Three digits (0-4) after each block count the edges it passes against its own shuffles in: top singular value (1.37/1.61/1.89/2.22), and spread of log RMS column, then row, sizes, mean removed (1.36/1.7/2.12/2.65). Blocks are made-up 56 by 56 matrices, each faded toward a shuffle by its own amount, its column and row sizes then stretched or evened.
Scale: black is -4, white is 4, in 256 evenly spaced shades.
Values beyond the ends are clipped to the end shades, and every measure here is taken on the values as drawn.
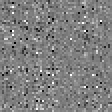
1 3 2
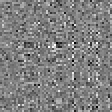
4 3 2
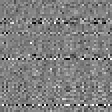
4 0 4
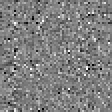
2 3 1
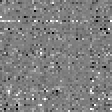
0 2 4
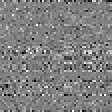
4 0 4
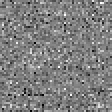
0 2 3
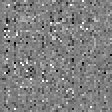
0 3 1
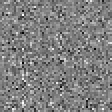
2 2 1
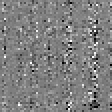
1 4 2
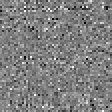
2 0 3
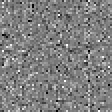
1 2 0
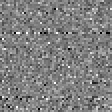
1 0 3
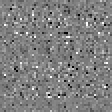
2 2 3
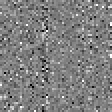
2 3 0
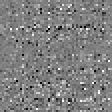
3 2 3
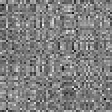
4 1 0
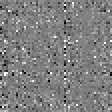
2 3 2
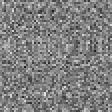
3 1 0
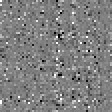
1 3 1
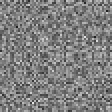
4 0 1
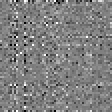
4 3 3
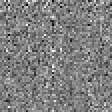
2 3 1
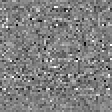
1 0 3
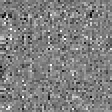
3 2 2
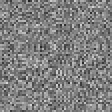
3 0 2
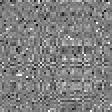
4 0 1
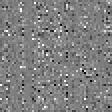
2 3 1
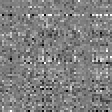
4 3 3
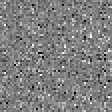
2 3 0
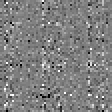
0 4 2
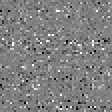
1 0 3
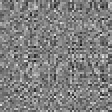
4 3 1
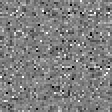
2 0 2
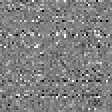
3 2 4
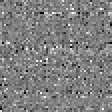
1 1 3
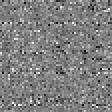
2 1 3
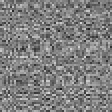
4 1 3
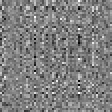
4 4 1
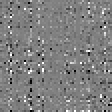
3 4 3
